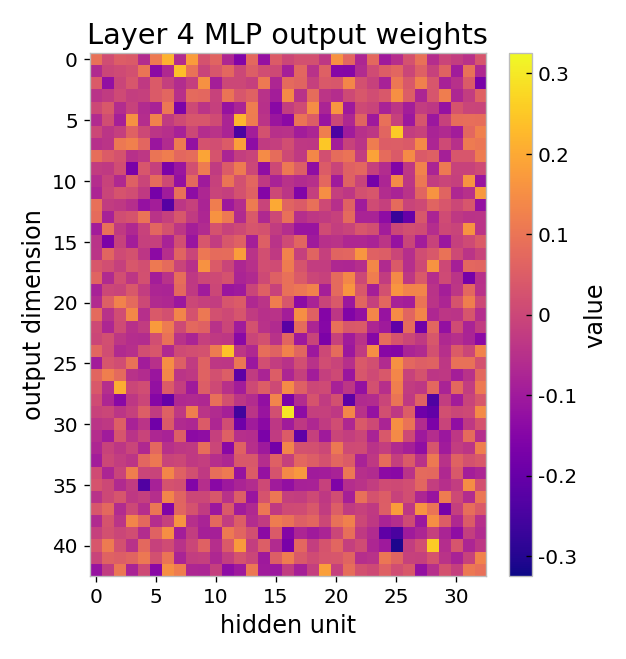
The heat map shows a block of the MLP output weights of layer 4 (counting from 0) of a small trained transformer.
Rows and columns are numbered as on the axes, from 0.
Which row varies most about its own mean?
29
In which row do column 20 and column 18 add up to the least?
6
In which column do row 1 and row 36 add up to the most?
7
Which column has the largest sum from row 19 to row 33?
25
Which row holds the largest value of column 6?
0
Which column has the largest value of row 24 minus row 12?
11
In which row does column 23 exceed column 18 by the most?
24
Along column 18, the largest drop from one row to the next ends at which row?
9
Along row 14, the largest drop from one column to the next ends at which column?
32
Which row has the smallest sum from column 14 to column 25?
39
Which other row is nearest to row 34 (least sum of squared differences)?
13
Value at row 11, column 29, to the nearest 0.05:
0.05
